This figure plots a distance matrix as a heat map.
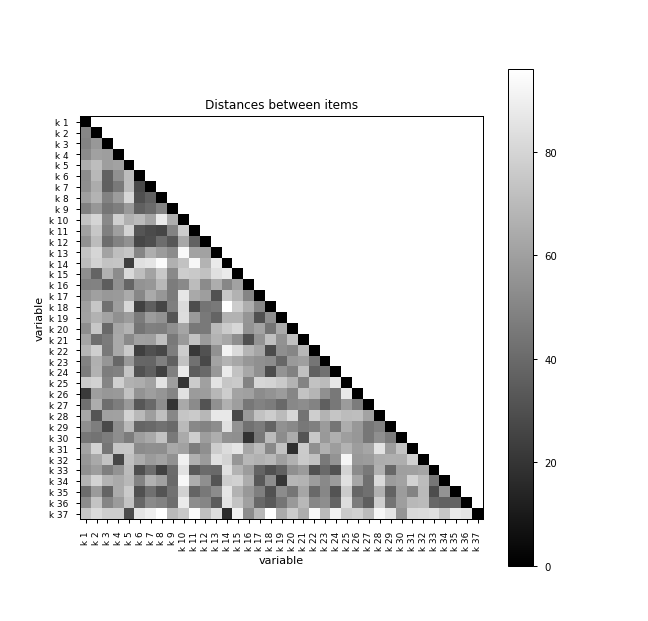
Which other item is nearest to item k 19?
k 34
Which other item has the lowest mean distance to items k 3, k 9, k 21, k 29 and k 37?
k 16
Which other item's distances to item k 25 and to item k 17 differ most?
k 10
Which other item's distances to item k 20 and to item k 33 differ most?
k 31
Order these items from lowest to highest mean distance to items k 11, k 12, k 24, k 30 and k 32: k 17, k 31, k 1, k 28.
k 1, k 17, k 31, k 28
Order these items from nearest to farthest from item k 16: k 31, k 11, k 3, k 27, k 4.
k 3, k 27, k 4, k 31, k 11
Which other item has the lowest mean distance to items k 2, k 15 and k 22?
k 28
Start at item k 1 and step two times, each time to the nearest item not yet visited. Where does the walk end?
k 35
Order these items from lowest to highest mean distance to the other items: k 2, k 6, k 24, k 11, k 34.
k 6, k 24, k 11, k 34, k 2
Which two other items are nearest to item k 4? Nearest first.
k 32, k 23
